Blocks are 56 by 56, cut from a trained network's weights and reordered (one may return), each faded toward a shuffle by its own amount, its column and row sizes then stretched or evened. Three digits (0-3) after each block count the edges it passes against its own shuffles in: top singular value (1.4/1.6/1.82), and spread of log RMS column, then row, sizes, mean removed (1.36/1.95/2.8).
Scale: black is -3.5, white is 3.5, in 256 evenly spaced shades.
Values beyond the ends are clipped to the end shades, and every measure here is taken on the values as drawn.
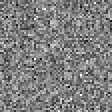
3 0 0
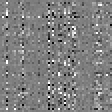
1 3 2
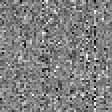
1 2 0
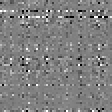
3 2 3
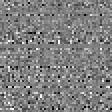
0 1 3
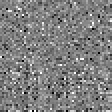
1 0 1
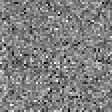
1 0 1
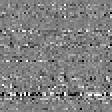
3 0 3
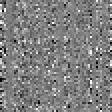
0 3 1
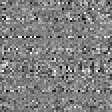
1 1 3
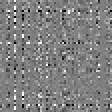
2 3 2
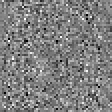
2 2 0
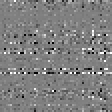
2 2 3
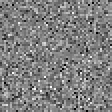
1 0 0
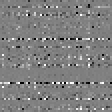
3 1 3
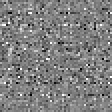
1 1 2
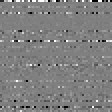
3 0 3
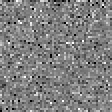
0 0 2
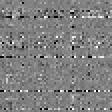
2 1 3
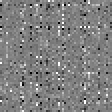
1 3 1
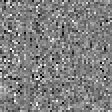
1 2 0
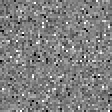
0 0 1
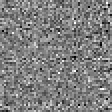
2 1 1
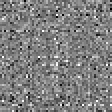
2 1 2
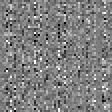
0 3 0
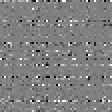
2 2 3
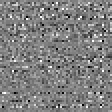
0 1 3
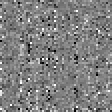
1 2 1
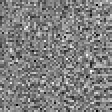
3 1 0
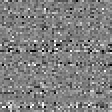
1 1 3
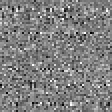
2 0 2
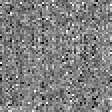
2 2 0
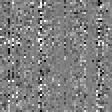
1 3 1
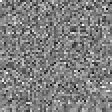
2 0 1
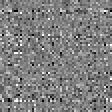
3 2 2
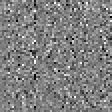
1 2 1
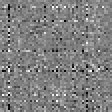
2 2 2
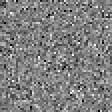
0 0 0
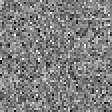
1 1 0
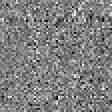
2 2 1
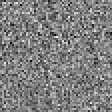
3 0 1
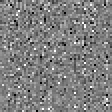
1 2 0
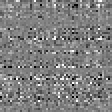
3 2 3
